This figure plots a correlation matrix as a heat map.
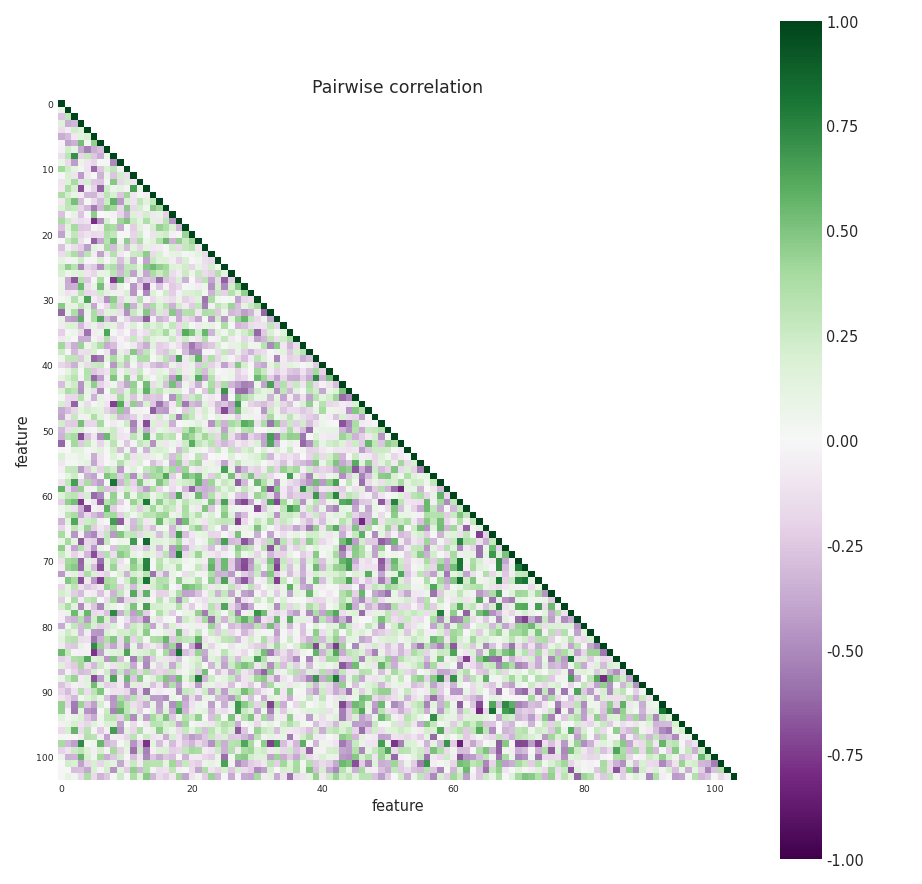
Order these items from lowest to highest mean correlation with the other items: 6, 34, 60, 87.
6, 87, 34, 60
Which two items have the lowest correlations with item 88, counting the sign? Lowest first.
83, 5
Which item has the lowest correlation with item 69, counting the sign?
5
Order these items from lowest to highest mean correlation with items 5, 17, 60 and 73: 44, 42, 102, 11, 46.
46, 42, 102, 11, 44
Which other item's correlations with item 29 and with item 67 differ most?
13
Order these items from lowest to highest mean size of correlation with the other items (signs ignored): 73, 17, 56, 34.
34, 17, 56, 73
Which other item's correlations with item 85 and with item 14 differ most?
62
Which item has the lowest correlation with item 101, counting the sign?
45
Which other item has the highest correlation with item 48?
64
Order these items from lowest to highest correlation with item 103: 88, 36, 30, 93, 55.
36, 93, 88, 55, 30
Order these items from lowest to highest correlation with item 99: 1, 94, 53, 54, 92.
1, 92, 54, 53, 94
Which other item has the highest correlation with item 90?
79
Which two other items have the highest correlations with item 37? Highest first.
59, 98
